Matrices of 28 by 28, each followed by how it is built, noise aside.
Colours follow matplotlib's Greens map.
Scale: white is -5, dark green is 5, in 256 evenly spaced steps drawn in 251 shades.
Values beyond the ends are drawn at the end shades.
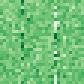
uneven columns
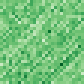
Hankel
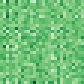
low rank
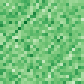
Hankel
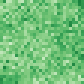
smooth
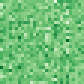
uneven columns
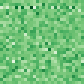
uneven rows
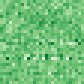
uneven rows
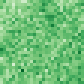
smooth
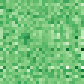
low rank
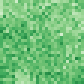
smooth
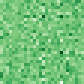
uneven columns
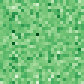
uneven columns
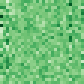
uneven columns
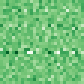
uneven rows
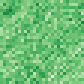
Hankel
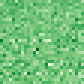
uneven rows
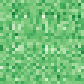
low rank
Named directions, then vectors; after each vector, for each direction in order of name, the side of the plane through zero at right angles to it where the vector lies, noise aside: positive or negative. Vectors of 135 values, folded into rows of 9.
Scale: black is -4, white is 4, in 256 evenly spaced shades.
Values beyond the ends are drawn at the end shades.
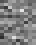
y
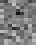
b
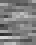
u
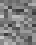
positive, positive, negative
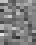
negative, negative, negative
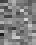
positive, positive, positive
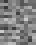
positive, positive, positive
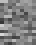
negative, negative, negative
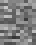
negative, negative, negative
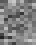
positive, negative, positive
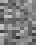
negative, negative, negative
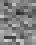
positive, negative, negative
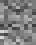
positive, positive, negative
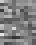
negative, negative, negative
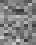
positive, positive, negative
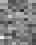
negative, positive, negative
